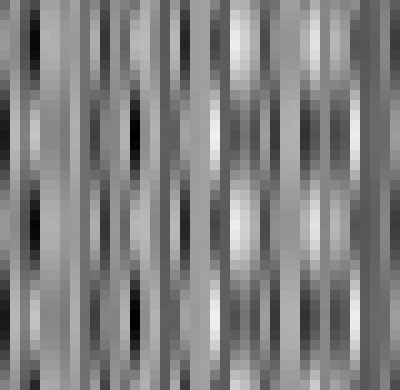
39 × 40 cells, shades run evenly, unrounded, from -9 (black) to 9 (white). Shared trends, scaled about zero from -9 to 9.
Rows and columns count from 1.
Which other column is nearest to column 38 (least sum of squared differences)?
23
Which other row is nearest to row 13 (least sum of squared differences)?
15
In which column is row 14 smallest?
14
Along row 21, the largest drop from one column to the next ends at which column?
19
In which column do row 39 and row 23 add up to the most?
24
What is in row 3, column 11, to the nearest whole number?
-5
